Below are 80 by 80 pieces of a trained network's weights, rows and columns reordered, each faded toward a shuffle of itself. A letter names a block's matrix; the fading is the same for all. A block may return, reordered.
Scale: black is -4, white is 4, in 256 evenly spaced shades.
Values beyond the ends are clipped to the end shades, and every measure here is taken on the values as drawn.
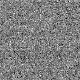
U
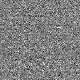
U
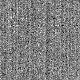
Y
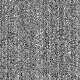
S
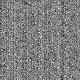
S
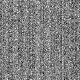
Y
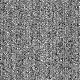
Y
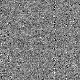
U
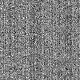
Y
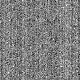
Y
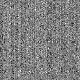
Y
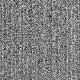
S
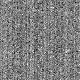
Y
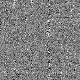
U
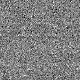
U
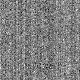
Y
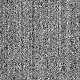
Y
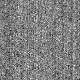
S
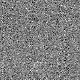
U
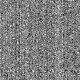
S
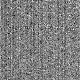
Y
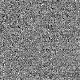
U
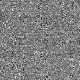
U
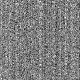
S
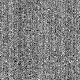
Y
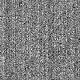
S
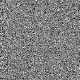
U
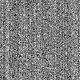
Y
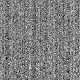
Y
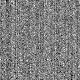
Y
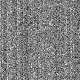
S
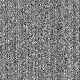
Y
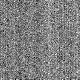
S
